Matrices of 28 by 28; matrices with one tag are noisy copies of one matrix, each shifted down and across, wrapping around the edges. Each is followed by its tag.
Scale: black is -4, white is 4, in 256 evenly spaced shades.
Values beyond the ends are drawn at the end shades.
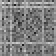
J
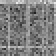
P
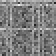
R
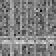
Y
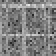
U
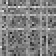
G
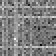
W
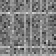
G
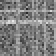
P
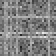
J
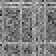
J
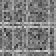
R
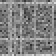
J
